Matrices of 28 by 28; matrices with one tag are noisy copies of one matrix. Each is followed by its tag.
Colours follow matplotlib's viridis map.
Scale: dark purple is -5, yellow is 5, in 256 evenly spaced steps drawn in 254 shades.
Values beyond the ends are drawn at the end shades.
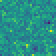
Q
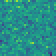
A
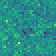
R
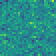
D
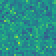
R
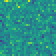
A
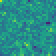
Q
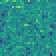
A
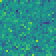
Q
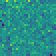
A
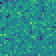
D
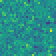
Q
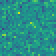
D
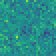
R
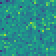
D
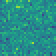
A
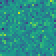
D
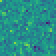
Q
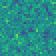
R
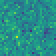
R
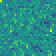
Q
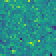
A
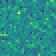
D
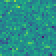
A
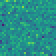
A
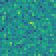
D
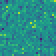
D
